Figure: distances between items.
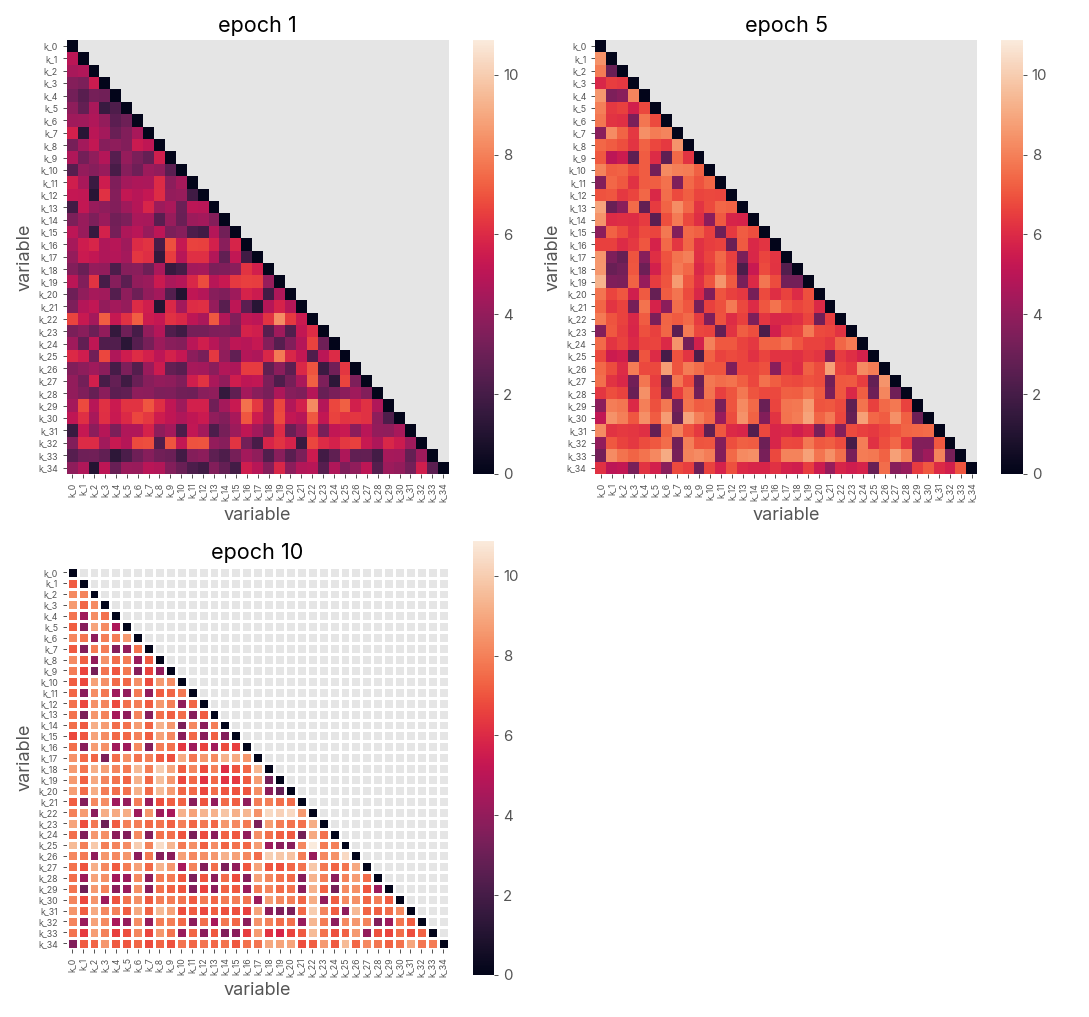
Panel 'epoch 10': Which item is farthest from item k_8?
k_25
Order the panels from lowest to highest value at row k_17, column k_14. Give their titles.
epoch 1, epoch 5, epoch 10
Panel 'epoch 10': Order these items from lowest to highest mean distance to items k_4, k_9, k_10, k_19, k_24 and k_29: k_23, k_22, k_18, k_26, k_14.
k_14, k_18, k_23, k_26, k_22
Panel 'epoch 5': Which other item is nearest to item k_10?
k_31
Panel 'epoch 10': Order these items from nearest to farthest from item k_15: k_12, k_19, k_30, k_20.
k_12, k_19, k_20, k_30
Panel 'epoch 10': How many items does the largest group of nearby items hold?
12
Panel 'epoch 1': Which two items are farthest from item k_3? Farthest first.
k_22, k_25
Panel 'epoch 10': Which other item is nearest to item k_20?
k_19
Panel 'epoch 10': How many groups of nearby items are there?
6
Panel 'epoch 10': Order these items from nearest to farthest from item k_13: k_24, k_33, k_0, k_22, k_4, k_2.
k_24, k_4, k_33, k_0, k_2, k_22
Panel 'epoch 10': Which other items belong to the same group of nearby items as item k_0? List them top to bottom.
k_34
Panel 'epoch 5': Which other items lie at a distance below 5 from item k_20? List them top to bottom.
k_5, k_10, k_14, k_22, k_31
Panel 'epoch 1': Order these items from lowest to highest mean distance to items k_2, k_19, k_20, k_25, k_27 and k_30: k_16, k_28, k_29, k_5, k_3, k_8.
k_28, k_5, k_3, k_8, k_29, k_16
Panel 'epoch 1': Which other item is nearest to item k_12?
k_2
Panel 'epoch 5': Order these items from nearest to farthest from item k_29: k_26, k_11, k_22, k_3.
k_11, k_3, k_22, k_26
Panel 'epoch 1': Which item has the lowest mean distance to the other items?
k_33
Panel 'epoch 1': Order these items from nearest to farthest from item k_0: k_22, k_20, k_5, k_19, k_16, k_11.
k_20, k_5, k_16, k_19, k_11, k_22
